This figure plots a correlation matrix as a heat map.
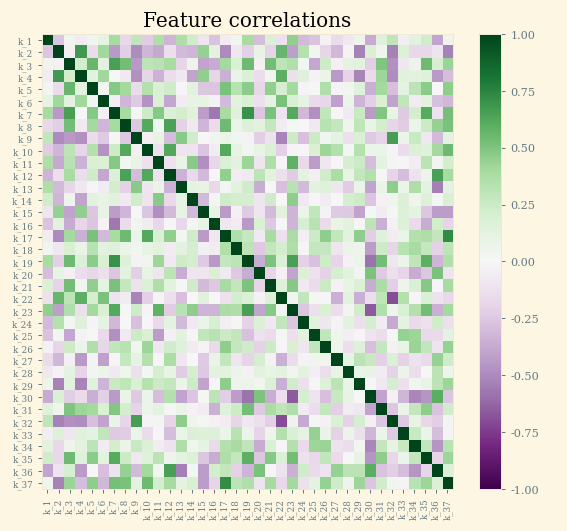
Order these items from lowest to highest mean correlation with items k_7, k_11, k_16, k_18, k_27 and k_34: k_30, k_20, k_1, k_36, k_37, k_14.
k_30, k_20, k_36, k_1, k_14, k_37
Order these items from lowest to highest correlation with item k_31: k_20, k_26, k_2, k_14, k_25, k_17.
k_20, k_25, k_14, k_2, k_17, k_26
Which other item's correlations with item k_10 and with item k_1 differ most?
k_12
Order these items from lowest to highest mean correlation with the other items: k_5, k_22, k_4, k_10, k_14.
k_4, k_22, k_14, k_10, k_5
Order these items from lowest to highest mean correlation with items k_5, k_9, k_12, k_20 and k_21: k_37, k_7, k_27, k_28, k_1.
k_1, k_28, k_27, k_7, k_37
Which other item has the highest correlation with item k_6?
k_22
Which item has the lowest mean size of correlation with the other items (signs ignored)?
k_28
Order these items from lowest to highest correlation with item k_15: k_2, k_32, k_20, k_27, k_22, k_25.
k_27, k_20, k_32, k_22, k_25, k_2
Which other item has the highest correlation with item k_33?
k_25
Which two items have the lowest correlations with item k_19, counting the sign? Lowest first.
k_30, k_16
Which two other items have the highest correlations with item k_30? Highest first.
k_36, k_20
